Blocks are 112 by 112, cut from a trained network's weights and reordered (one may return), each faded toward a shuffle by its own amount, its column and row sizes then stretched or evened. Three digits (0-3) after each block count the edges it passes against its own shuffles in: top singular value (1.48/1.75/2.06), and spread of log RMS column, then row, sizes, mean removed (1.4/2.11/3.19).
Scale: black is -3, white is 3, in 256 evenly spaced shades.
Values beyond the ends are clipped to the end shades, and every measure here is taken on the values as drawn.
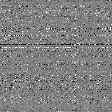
2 1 3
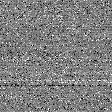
1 0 1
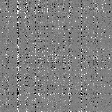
1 3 2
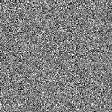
2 1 1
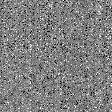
0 1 1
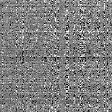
2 3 0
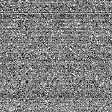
2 1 0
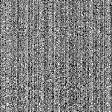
3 0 1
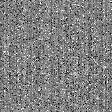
1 1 0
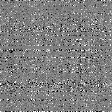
0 1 3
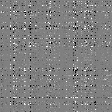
1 3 3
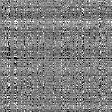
3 3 1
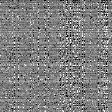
3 3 0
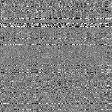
3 1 3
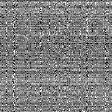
3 3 0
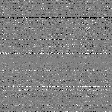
3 1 3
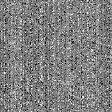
2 2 0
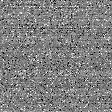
1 0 0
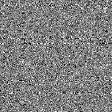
1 1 2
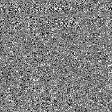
1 1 2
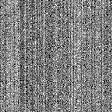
3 0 1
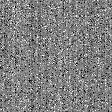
1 0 0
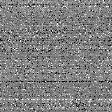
2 1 2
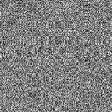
3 1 1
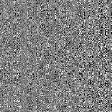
2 3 1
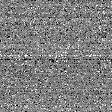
1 1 1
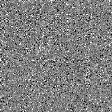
2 1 1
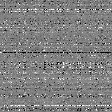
3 1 3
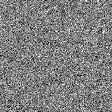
1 0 1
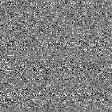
1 1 3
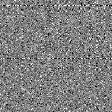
2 1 1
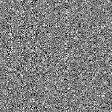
1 2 1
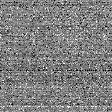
2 1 1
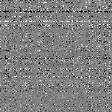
2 2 3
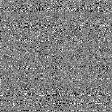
0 2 3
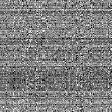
3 2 0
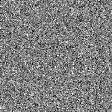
0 1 0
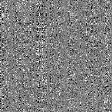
2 3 0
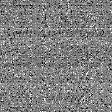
1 2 0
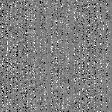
0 3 0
